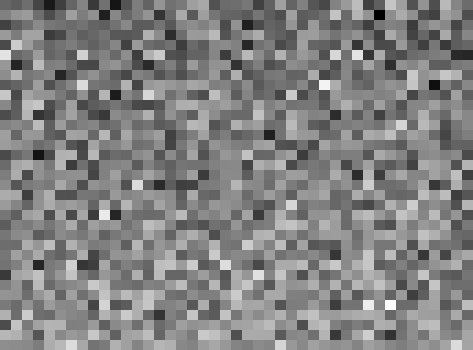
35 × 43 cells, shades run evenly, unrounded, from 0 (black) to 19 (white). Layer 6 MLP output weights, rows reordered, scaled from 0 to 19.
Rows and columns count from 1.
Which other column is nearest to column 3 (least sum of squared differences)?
32
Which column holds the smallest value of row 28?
1
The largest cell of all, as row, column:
31, 36
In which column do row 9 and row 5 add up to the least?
40
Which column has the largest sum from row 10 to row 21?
39
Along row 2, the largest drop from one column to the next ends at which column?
35
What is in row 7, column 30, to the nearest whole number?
9
